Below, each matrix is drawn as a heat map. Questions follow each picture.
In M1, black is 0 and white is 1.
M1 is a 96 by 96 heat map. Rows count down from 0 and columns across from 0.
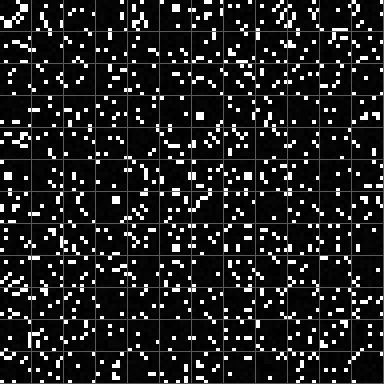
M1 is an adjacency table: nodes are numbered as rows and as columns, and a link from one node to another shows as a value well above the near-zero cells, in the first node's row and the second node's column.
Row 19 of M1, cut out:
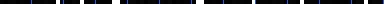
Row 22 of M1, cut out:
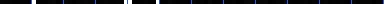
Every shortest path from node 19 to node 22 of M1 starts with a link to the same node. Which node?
node 28
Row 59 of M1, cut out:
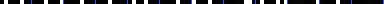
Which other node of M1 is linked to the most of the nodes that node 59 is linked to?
node 72
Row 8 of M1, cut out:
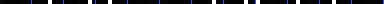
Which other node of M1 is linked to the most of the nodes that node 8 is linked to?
node 7
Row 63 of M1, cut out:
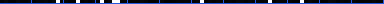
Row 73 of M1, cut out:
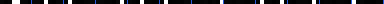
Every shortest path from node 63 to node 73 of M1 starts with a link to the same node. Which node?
node 75
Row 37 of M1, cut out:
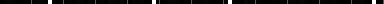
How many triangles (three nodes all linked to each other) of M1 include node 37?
6
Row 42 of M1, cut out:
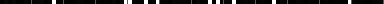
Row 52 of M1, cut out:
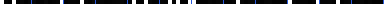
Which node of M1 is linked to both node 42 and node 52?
node 36
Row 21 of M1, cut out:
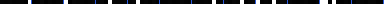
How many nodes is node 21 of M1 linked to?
11
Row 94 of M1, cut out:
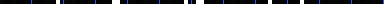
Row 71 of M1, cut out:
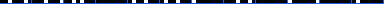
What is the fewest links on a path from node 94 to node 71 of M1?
3
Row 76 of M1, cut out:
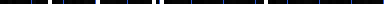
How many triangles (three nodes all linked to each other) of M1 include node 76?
7
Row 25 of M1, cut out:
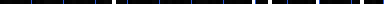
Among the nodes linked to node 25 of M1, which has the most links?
node 79
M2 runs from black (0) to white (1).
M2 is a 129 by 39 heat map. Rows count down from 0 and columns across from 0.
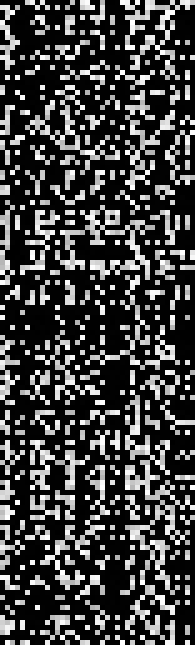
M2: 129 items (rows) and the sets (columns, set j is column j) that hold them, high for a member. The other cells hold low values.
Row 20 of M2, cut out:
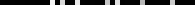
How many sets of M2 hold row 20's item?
7
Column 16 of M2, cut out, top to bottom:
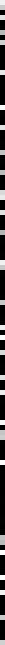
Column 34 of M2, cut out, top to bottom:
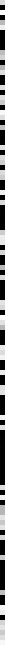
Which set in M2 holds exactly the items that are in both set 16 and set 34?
24
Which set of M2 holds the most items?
1
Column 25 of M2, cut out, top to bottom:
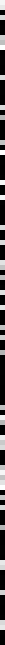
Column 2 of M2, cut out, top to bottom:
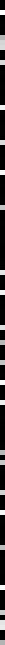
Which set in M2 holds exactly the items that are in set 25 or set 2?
29
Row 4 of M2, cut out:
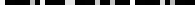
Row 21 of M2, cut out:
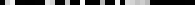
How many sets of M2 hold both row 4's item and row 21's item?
2
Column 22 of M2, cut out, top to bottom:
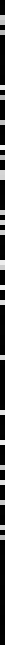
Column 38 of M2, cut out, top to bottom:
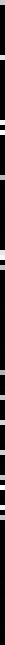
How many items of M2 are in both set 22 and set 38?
3
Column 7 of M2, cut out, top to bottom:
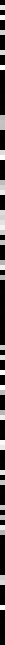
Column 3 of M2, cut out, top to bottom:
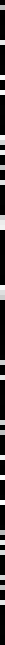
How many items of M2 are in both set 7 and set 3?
8
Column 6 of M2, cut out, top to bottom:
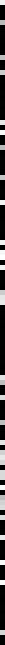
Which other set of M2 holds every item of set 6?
14
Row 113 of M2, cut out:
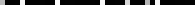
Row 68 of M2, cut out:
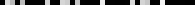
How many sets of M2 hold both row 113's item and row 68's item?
3
